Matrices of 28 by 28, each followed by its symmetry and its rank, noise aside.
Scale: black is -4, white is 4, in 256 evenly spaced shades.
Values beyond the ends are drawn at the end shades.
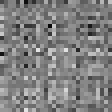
no symmetry, rank three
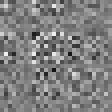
symmetric, rank three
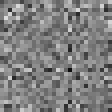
symmetric, rank four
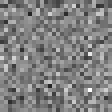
no symmetry, rank six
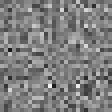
no symmetry, rank six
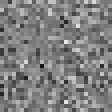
antisymmetric, rank six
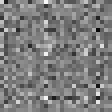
no symmetry, rank four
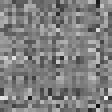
antisymmetric, rank four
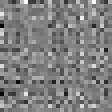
antisymmetric, rank four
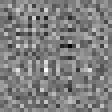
antisymmetric, rank six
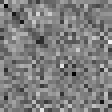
symmetric, rank six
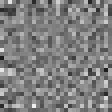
no symmetry, rank four
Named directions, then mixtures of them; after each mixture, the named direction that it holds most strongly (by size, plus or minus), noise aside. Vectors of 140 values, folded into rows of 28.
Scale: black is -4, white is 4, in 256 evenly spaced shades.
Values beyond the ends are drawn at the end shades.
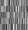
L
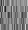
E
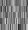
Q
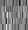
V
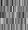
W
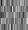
W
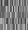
W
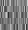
E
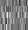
V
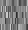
Q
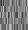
E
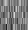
L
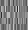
L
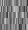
Q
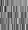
E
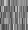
L
